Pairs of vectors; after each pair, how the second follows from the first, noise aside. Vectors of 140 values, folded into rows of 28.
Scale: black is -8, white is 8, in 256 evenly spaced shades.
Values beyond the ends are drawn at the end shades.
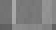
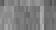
reversed.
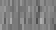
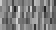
reversed, negated, scaled up.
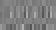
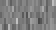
shuffled.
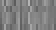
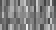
reversed, scaled up.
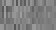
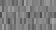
shuffled.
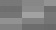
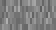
shuffled.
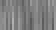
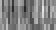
reversed, scaled up.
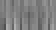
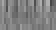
reversed.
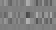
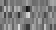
reversed, negated, scaled up.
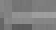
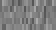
shuffled.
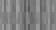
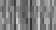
reversed, scaled up.
